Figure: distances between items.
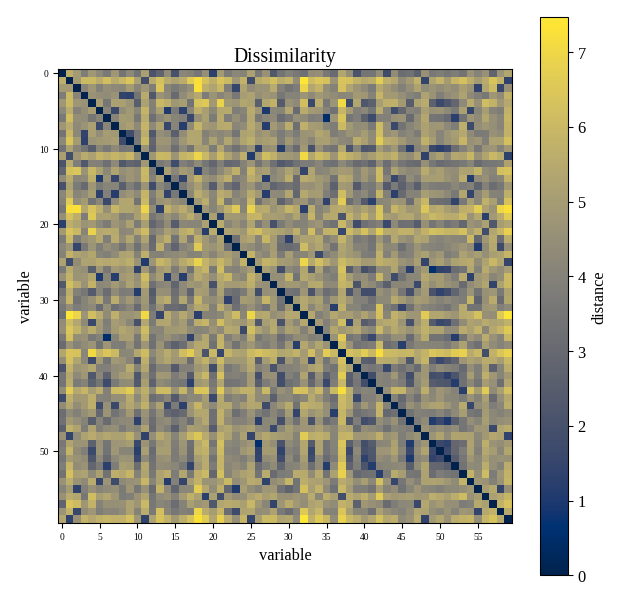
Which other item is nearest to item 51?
46
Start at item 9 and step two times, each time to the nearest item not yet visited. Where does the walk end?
8
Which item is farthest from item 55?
18
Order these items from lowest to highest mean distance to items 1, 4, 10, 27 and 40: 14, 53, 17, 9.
17, 14, 53, 9
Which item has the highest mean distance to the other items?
37
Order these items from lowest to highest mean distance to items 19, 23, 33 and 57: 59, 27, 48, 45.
45, 27, 48, 59
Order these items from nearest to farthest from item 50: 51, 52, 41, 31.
51, 41, 52, 31
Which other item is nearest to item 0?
20
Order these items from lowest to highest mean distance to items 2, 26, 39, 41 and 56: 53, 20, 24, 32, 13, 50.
50, 20, 53, 24, 13, 32
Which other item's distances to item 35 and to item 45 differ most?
6
